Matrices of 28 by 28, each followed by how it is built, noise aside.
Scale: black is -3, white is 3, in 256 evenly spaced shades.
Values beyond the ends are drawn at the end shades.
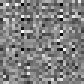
low rank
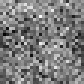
smooth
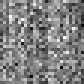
blocks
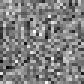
blocks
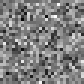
noise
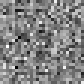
blocks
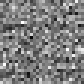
blocks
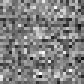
blocks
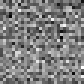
blocks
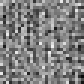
blocks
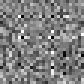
low rank
